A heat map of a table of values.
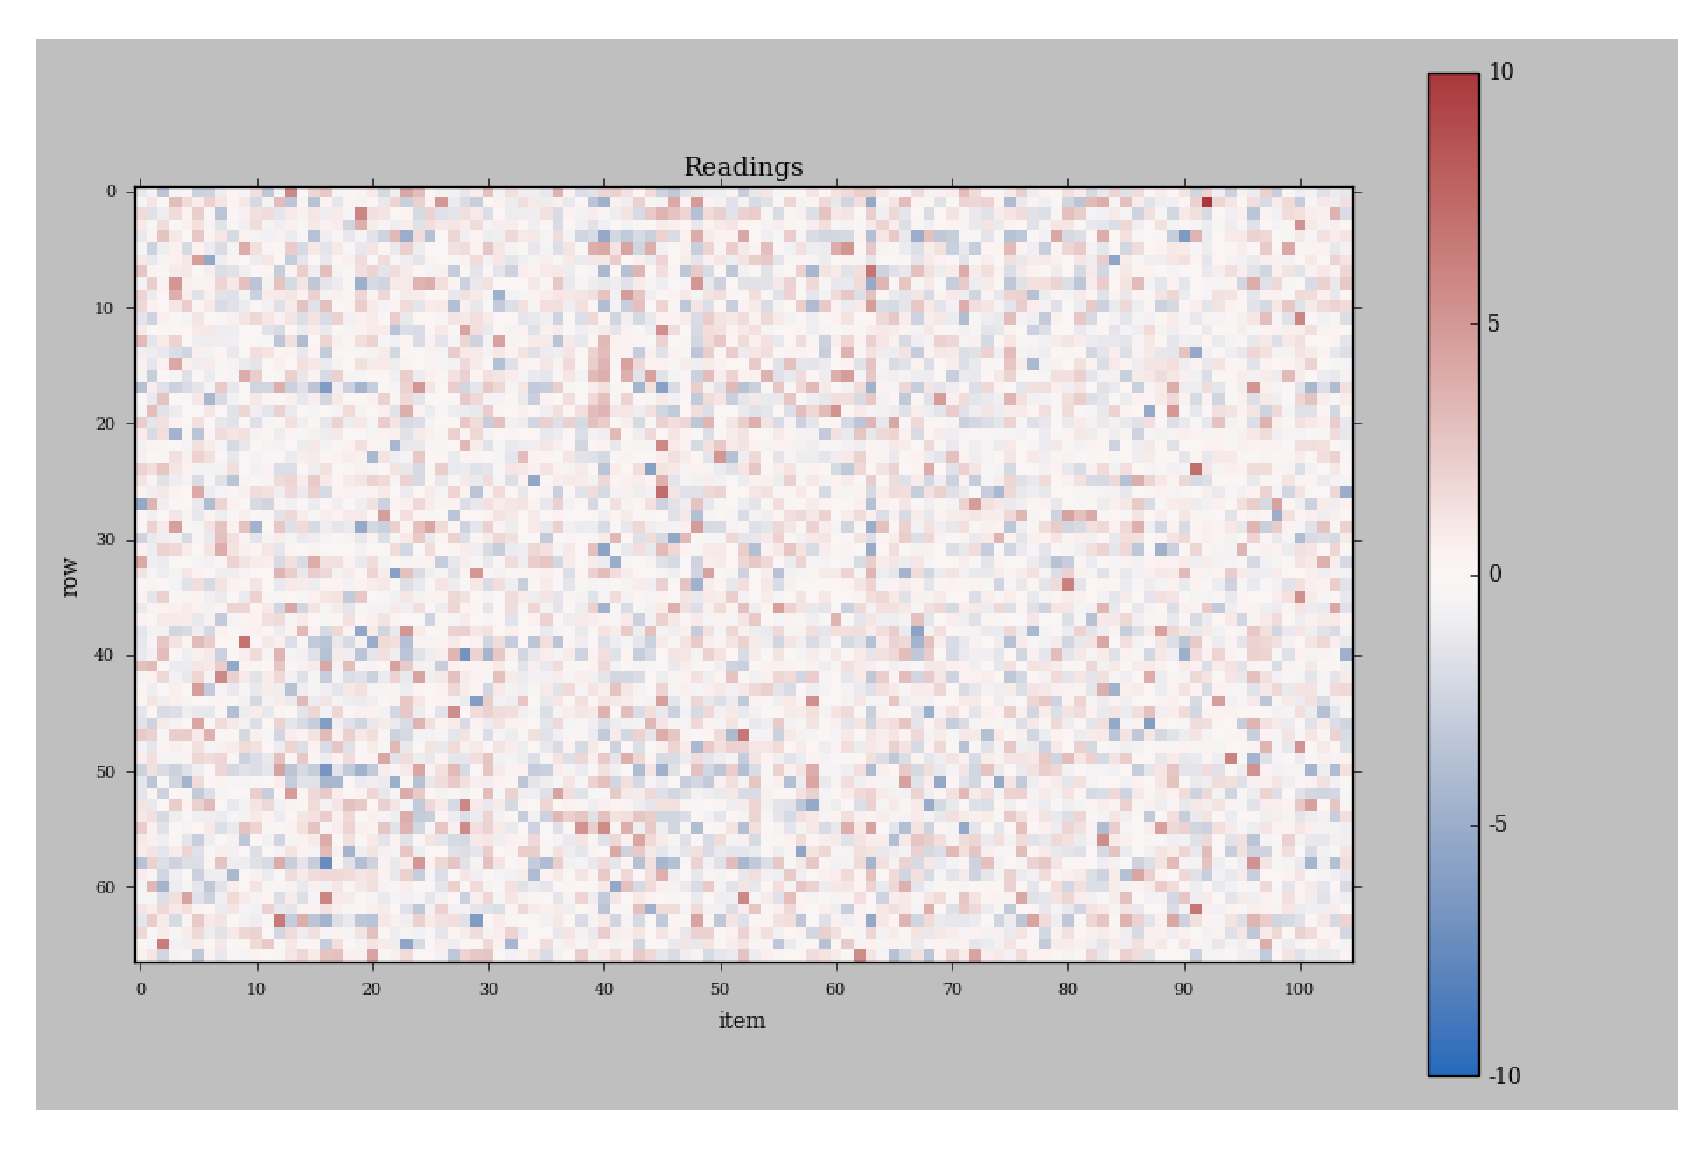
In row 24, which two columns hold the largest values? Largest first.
91, 68
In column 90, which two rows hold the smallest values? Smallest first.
4, 40
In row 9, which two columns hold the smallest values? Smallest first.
31, 77
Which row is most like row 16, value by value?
5
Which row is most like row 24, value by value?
62
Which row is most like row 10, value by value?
7
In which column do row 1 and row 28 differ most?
92
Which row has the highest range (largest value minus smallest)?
1
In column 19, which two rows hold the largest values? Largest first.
2, 3
